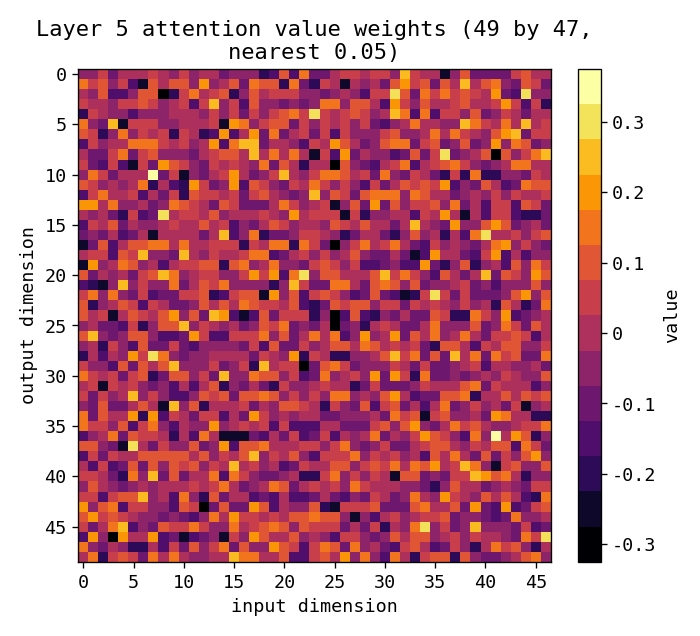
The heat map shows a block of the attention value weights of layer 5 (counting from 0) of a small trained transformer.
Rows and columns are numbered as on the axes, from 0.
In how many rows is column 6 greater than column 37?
22
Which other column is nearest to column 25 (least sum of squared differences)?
16
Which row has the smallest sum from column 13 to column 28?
36
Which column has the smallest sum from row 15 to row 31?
2
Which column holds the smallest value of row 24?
25
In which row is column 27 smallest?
44
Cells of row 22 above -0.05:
23
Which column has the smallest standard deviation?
24
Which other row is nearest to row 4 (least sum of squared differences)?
41
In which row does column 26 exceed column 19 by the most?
21
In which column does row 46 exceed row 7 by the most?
46
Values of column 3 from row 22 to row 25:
0.15 0 -0.25 -0.1
